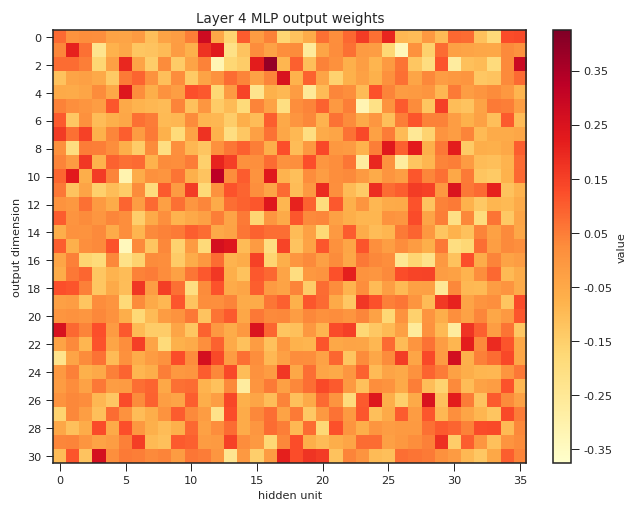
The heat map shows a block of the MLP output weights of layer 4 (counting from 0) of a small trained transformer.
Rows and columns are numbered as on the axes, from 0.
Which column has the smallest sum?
32
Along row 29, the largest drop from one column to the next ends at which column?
30
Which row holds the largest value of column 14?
4
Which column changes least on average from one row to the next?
34
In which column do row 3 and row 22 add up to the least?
8
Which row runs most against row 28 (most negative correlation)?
18
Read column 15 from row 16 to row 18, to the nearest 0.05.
0.15 0.1 0.1
